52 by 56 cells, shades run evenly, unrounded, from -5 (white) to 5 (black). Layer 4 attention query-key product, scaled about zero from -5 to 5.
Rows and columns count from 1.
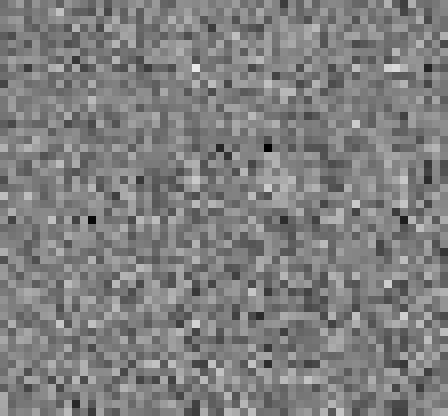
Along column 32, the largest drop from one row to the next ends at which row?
37
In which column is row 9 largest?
54
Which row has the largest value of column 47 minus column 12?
41
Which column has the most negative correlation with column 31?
47
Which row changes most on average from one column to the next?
28
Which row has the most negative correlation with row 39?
48
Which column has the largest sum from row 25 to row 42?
39
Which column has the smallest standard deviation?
46
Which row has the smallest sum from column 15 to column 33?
6
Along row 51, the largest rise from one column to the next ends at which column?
10
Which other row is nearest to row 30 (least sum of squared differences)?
17
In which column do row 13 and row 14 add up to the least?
12
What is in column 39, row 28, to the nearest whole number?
1
